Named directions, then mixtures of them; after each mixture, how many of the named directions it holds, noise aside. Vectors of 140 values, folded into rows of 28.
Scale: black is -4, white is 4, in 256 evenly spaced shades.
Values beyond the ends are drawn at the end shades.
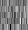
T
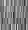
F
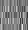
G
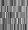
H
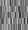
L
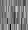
two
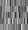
two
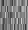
one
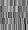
four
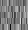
one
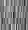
one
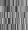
three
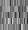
two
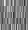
one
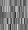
three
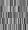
four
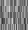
three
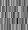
three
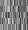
three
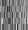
four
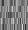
two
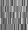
four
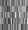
three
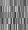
three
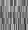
three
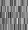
two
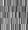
three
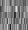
four
